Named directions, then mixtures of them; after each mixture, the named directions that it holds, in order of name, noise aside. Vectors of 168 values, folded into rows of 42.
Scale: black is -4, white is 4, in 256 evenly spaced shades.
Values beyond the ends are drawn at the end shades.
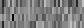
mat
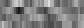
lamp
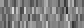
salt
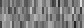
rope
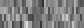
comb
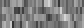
comb, lamp, rope.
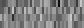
mat, rope, salt.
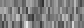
comb.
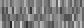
comb, rope.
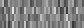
salt.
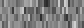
lamp, rope, salt.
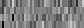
mat.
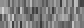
comb, mat, salt.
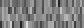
comb, rope.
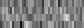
comb, rope.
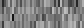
mat.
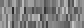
salt.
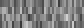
comb, rope.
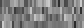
lamp, rope.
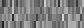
comb, mat.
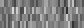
salt.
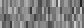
rope.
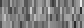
rope.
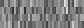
salt.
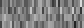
rope.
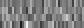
comb, rope.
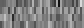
mat, rope.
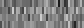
rope, salt.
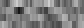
lamp.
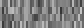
mat, rope, salt.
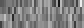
mat, rope.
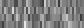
comb, mat, salt.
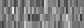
comb, mat, salt.
